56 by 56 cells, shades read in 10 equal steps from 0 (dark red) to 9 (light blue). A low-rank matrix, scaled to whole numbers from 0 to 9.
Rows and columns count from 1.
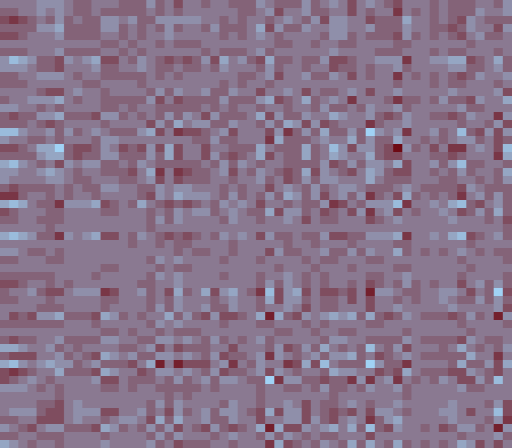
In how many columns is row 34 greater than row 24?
27
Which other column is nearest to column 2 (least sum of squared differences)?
51
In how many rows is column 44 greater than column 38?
21
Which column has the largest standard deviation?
41
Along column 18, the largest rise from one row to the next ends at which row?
47
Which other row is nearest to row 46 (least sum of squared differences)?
22
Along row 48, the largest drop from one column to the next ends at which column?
31
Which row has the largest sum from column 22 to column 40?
25
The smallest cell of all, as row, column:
19, 44
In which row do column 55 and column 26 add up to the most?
37
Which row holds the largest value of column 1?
17
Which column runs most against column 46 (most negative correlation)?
53
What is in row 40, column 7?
7
